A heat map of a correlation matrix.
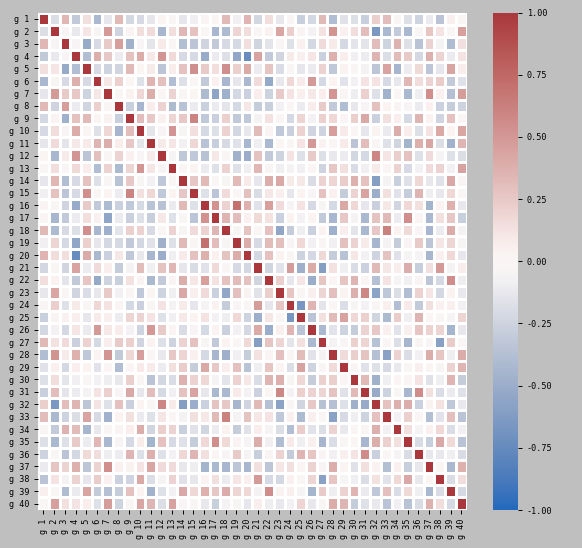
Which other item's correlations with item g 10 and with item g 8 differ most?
g 13
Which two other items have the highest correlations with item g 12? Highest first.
g 32, g 4
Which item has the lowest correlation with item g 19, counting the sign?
g 4
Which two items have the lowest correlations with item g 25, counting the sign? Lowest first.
g 24, g 21
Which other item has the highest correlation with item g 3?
g 8
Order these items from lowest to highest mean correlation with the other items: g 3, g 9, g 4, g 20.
g 3, g 20, g 4, g 9
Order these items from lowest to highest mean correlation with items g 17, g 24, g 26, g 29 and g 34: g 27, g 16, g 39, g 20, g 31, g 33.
g 27, g 20, g 31, g 39, g 33, g 16
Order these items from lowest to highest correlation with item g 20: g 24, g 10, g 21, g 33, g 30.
g 21, g 10, g 24, g 30, g 33
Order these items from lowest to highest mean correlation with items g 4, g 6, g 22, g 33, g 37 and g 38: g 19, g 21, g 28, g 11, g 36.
g 19, g 36, g 11, g 28, g 21
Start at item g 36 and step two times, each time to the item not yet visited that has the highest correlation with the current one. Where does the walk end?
g 23
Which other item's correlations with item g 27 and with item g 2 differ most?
g 38
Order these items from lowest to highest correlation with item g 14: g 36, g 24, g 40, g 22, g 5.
g 40, g 24, g 36, g 5, g 22
